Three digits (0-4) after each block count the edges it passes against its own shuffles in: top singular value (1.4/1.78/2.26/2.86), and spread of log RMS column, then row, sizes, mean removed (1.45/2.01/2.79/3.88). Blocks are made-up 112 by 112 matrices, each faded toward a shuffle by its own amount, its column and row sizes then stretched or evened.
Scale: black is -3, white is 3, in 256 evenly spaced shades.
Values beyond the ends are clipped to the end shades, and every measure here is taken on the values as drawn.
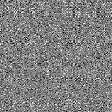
3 0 2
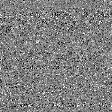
0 0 2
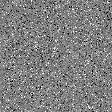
0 1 0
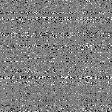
2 2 4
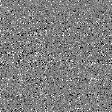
0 2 3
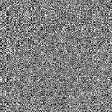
3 2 2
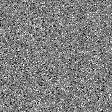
0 0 0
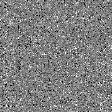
0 2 1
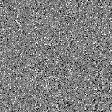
2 1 0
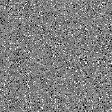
2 2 0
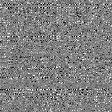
3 0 3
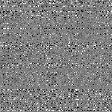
2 2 4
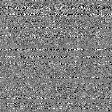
1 1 4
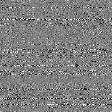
2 1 4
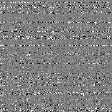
1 2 4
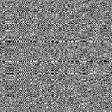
4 1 3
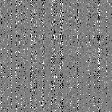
3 4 1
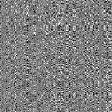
4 3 0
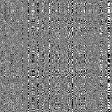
4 4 2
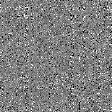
0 3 1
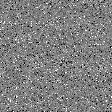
0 0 1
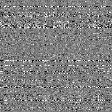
2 1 4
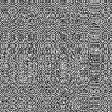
4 1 0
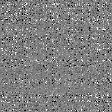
0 3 3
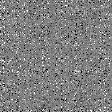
0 3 2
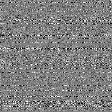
2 1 4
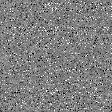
0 0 2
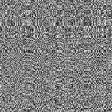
4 2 2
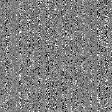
0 4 0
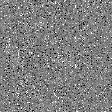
0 2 1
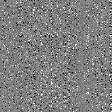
2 3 0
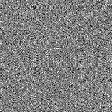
3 0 0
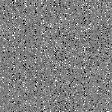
1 3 1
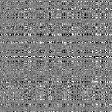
4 3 4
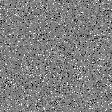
1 0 0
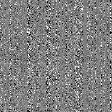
0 4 1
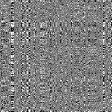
4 4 2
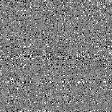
2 2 3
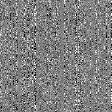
2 4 1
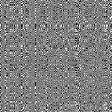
4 4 3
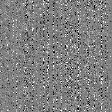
1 4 0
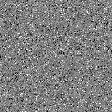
2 0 0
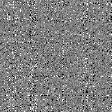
1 3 2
